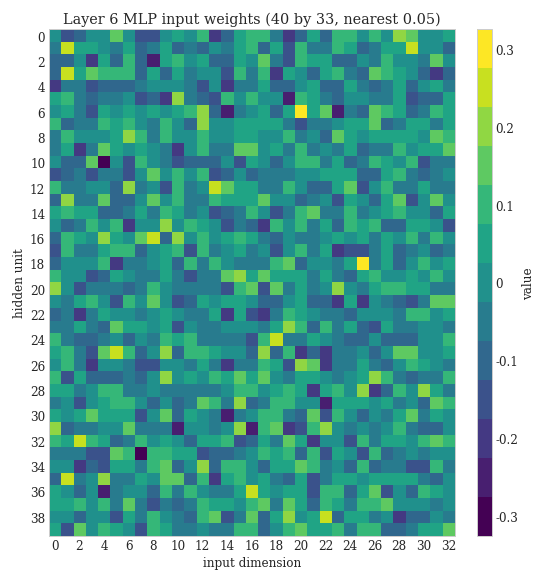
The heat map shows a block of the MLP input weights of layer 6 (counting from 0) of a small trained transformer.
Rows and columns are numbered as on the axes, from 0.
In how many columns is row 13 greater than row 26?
18
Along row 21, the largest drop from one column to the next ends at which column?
25
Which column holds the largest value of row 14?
21
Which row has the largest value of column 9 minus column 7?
33
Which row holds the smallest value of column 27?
36
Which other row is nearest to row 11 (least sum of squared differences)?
4
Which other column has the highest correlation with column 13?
19
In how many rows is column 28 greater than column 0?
17
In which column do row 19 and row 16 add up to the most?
15
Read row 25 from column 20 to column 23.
-0.2 -0.1 -0.2 -0.05
